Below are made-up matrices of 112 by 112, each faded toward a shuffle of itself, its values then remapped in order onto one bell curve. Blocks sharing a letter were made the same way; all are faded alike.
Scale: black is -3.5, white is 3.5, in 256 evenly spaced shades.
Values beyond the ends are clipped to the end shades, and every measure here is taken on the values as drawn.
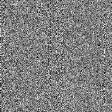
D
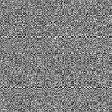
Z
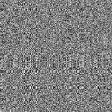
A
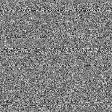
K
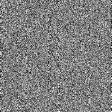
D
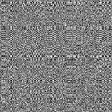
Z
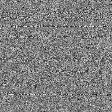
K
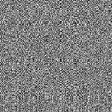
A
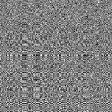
Z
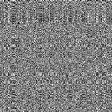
A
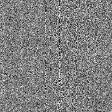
D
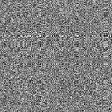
A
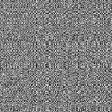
Z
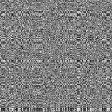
Z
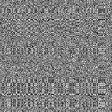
Z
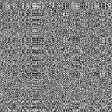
Z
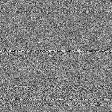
K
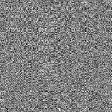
A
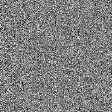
D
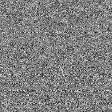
K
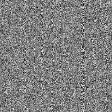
D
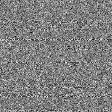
K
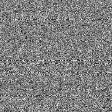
K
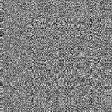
A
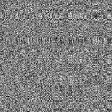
A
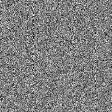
D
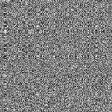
A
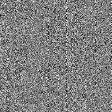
D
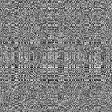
Z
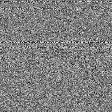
K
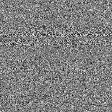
K
